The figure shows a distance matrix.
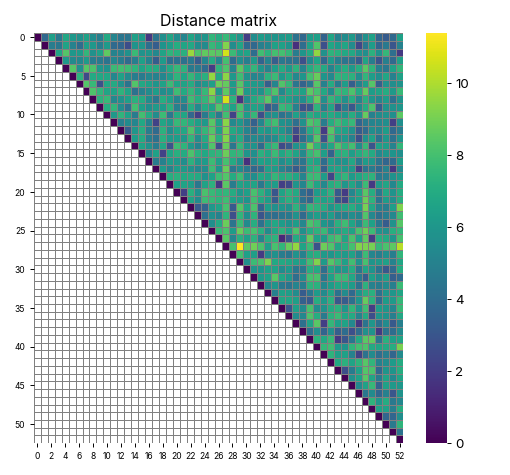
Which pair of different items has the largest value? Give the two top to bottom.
27, 29
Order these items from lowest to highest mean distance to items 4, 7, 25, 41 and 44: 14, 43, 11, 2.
43, 14, 11, 2
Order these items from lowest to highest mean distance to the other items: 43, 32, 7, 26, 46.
46, 32, 43, 26, 7
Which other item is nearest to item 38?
49
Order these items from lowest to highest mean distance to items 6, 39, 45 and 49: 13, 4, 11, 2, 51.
13, 51, 4, 2, 11
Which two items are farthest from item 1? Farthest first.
27, 40
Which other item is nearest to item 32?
28
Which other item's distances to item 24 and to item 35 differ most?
26
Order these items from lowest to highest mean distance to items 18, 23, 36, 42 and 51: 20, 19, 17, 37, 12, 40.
17, 19, 37, 12, 20, 40
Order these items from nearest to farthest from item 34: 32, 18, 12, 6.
6, 32, 12, 18
